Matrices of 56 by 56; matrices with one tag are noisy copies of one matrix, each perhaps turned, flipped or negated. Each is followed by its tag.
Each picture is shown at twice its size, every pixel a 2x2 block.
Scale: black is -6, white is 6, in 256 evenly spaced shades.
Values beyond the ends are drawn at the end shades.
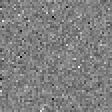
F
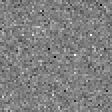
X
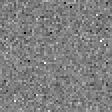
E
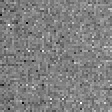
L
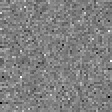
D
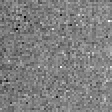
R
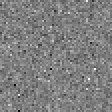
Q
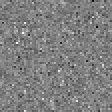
Q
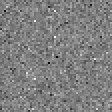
X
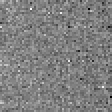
L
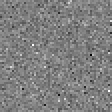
F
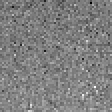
R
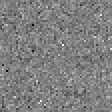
E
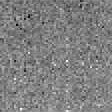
R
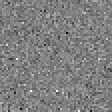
F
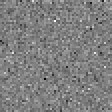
F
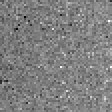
R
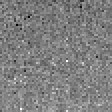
R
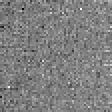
L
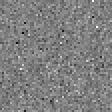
Q
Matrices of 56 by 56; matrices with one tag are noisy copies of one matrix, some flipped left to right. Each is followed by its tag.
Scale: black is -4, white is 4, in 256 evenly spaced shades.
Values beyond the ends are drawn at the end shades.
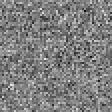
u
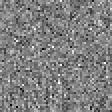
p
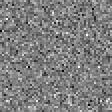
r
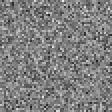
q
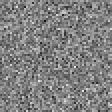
q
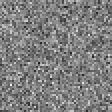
q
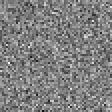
r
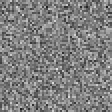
q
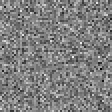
r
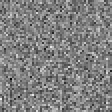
p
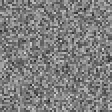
r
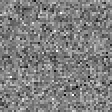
u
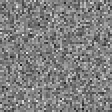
q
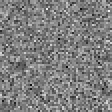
r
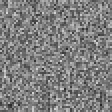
p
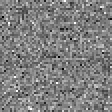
u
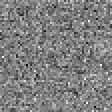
u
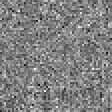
p
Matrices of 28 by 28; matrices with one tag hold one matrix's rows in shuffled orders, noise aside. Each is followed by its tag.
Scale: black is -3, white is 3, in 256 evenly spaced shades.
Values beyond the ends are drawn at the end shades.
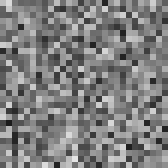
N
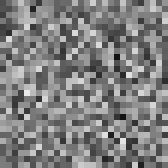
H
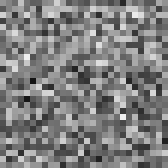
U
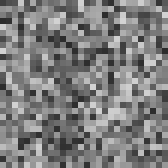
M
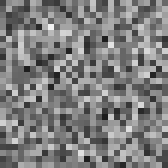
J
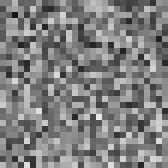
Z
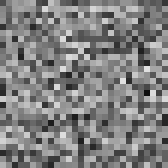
U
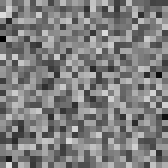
J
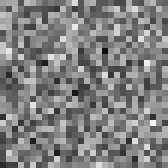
N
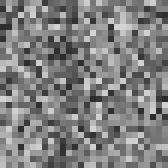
M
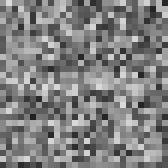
U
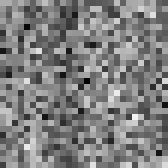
M
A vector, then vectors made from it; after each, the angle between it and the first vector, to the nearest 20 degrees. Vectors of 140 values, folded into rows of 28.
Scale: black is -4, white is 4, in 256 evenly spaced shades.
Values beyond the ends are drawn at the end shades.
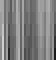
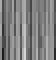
80 degrees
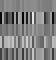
100 degrees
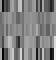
120 degrees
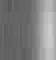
80 degrees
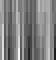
20 degrees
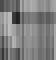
120 degrees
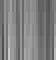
160 degrees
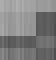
80 degrees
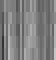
160 degrees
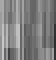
40 degrees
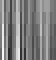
40 degrees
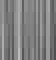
60 degrees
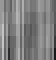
20 degrees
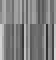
100 degrees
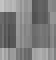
80 degrees
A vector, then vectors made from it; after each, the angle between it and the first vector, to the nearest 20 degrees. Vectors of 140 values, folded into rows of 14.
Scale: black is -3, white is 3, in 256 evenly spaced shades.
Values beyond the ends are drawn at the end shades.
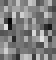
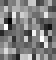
20 degrees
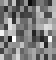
140 degrees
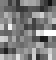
120 degrees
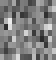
160 degrees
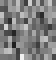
60 degrees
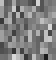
120 degrees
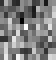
100 degrees
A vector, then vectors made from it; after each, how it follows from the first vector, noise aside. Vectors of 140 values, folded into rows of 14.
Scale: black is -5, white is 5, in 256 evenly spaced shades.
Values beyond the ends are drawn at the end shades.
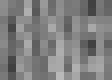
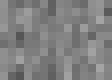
wrapped around, shrunk.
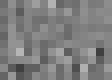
reversed, partly zeroed.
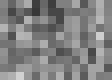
reversed, negated.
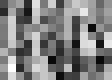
negated, scaled up.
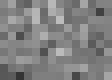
reversed, partly zeroed.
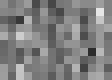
reversed, negated.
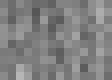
reversed, negated, shrunk.
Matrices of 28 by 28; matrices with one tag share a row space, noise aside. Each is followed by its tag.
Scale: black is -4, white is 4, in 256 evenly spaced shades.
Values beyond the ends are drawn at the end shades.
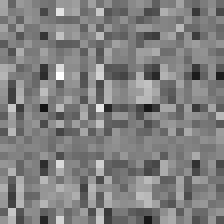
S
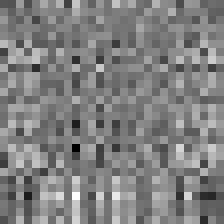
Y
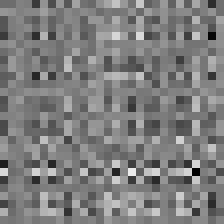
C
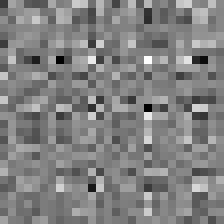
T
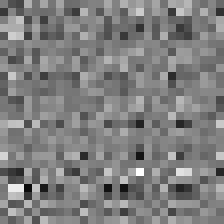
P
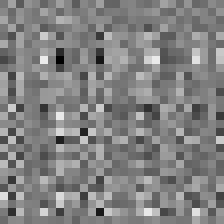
S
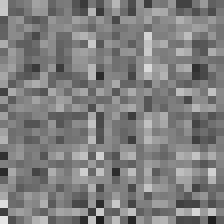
T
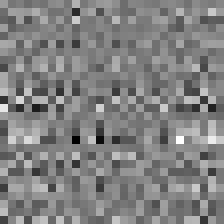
Y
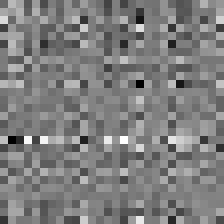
P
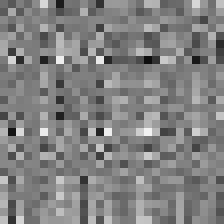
S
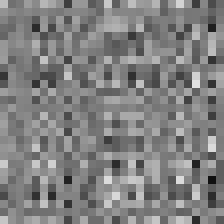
C
